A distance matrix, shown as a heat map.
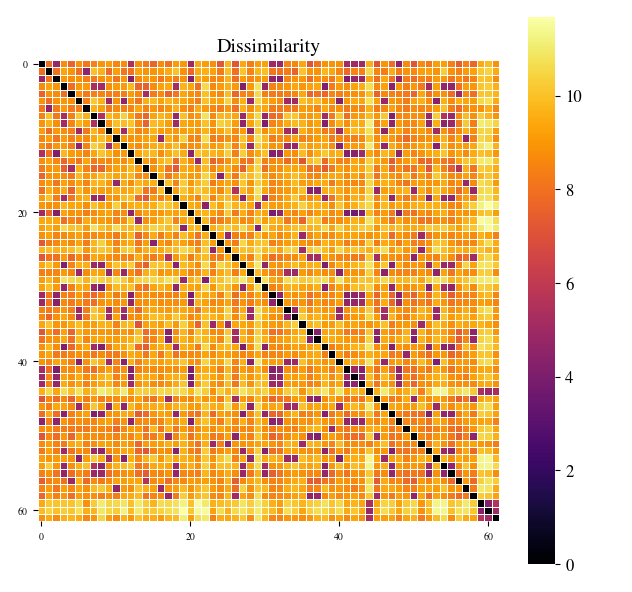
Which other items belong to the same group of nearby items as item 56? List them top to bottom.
4, 14
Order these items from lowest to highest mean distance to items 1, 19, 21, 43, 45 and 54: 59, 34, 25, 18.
18, 34, 25, 59
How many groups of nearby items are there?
13
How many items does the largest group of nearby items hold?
11
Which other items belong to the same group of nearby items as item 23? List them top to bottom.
25, 35, 51
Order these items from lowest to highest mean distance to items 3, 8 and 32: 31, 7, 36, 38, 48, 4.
38, 7, 31, 48, 4, 36
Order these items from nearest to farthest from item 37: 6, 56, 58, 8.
58, 56, 6, 8
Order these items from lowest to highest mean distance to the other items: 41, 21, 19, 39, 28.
41, 28, 39, 21, 19
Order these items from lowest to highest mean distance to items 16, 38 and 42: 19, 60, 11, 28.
28, 11, 19, 60
